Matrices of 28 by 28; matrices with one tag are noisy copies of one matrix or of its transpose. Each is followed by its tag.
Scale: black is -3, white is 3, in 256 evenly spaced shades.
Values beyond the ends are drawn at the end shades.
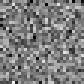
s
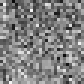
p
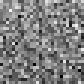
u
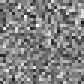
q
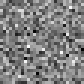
q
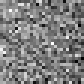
u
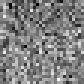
p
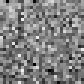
u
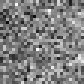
p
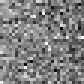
u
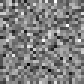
s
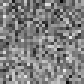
p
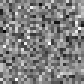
q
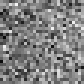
p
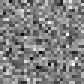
q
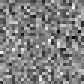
q
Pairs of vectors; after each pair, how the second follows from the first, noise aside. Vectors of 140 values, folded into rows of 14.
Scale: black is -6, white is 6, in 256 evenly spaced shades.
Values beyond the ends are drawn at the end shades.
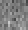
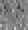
reversed, negated, partly zeroed.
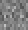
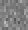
reversed, negated, partly zeroed.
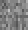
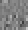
wrapped around, partly zeroed.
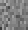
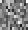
reversed, negated, scaled up.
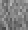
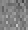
reversed, partly zeroed.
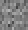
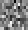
reversed, negated, scaled up.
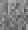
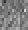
reversed.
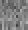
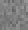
wrapped around, shrunk.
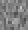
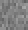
wrapped around, shrunk.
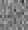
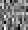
reversed, negated, scaled up.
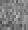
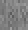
reversed, negated, shrunk.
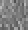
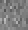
wrapped around, partly zeroed.
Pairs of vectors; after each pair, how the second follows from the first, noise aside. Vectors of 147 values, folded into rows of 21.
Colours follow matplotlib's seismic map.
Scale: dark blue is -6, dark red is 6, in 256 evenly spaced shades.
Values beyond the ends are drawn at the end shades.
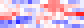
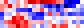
wrapped around, scaled up.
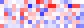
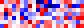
negated, scaled up.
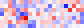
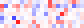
reversed, negated, partly zeroed.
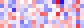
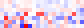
reversed, partly zeroed.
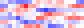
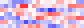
copied.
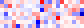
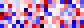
reversed, negated, scaled up.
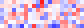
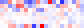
reversed, partly zeroed.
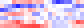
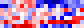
reversed, negated, scaled up.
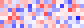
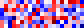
reversed, negated, scaled up.
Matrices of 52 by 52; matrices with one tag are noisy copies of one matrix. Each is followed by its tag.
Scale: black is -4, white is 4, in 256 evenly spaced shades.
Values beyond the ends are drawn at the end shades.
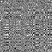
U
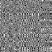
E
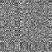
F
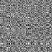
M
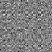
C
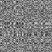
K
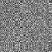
F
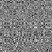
K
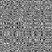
K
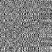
E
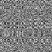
K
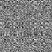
K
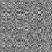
C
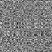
K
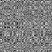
K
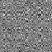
C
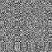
F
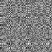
M
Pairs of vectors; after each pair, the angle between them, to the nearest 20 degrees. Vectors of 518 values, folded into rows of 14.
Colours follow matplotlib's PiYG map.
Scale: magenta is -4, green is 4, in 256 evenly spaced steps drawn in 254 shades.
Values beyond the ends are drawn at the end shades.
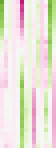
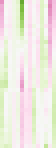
160 degrees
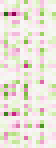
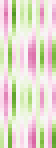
100 degrees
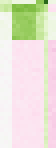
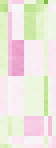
60 degrees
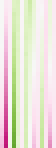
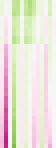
20 degrees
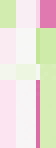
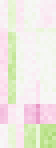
80 degrees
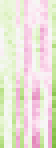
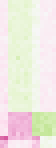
100 degrees
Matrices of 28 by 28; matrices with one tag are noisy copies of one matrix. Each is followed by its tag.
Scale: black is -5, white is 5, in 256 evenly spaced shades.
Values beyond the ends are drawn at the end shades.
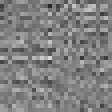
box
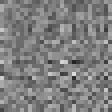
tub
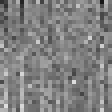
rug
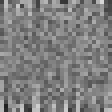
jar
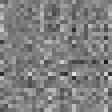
tub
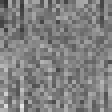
rug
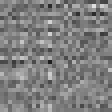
box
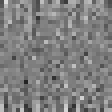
jar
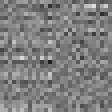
box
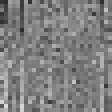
rug
